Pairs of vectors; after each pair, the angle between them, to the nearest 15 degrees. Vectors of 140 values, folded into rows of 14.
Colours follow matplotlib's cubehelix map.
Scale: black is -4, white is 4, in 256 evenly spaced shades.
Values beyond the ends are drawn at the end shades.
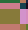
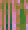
105 degrees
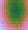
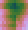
30 degrees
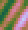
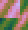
60 degrees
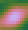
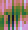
135 degrees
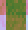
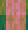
165 degrees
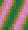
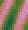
15 degrees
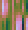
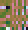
90 degrees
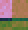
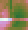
120 degrees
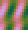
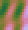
150 degrees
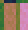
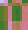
75 degrees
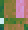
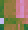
15 degrees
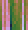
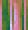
150 degrees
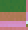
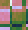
120 degrees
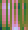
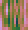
135 degrees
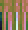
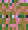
75 degrees
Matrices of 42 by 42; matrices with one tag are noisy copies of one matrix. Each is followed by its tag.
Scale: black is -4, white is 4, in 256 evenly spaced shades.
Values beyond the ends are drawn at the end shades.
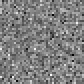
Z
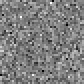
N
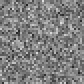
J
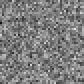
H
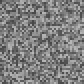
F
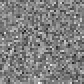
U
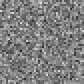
H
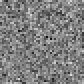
J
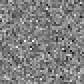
F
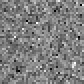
H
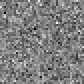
U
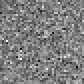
F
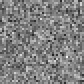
H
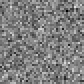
H
